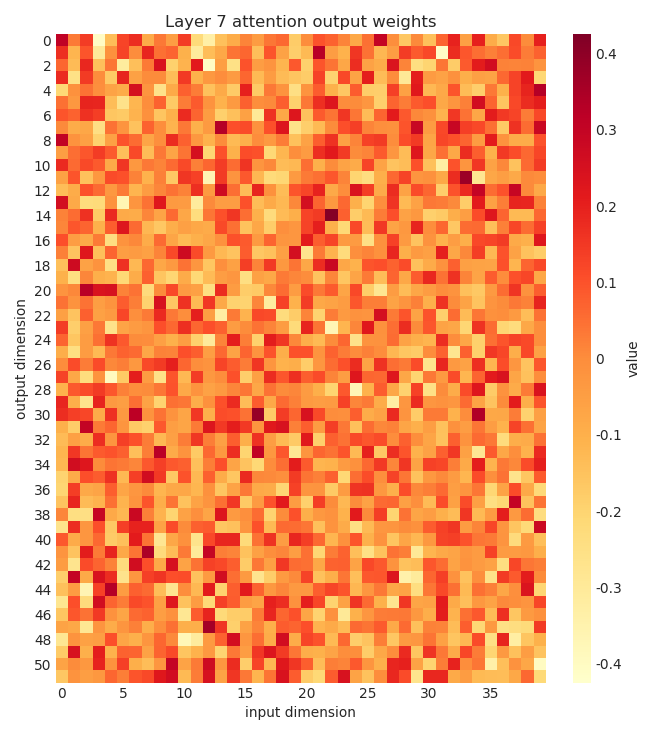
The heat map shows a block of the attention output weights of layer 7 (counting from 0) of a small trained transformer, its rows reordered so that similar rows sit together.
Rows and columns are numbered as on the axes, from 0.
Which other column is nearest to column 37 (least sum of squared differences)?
38
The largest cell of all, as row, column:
14, 22
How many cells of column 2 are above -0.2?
45
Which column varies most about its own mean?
12
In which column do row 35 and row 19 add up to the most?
7
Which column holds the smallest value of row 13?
5
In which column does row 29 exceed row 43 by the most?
29
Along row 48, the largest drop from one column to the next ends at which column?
37
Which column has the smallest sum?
11
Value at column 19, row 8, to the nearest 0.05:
-0.15
